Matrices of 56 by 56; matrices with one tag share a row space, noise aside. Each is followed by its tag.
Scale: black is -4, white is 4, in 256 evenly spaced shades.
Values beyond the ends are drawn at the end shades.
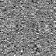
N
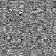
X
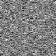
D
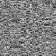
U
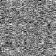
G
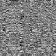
X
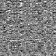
X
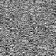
D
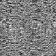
X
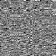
U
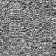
U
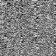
N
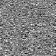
D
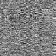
U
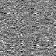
N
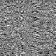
N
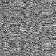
U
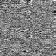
U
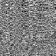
D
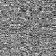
U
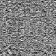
X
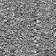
N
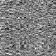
G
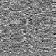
U
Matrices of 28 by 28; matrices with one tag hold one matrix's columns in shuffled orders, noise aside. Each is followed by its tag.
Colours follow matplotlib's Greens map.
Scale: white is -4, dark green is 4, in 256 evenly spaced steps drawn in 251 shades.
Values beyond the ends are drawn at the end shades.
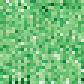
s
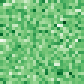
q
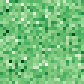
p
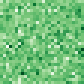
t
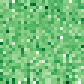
s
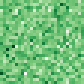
t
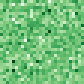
p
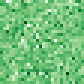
q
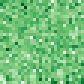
s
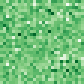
p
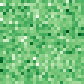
p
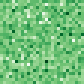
p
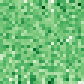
s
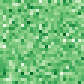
q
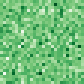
t
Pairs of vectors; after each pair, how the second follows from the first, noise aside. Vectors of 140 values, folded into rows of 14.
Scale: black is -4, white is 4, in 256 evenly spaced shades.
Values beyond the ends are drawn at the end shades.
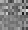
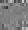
negated, partly zeroed.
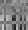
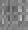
wrapped around, negated, shrunk.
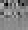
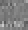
wrapped around, negated, shrunk.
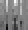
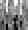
scaled up.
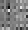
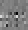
wrapped around, partly zeroed.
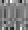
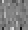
negated, partly zeroed.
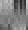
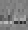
wrapped around, partly zeroed.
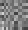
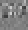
wrapped around, partly zeroed.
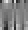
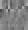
wrapped around, negated, shrunk.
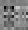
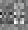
reversed, negated.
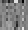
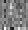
reversed, negated.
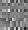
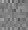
reversed, negated, shrunk.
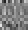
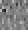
wrapped around, partly zeroed.
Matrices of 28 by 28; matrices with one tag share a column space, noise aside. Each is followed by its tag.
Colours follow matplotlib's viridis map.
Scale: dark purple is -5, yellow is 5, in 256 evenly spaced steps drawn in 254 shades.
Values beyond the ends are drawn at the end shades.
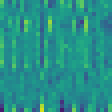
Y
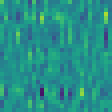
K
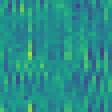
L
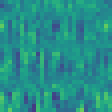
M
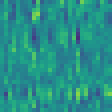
K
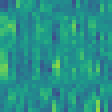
M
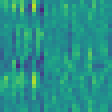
L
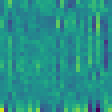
Y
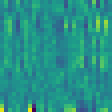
Y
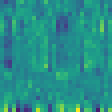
Y
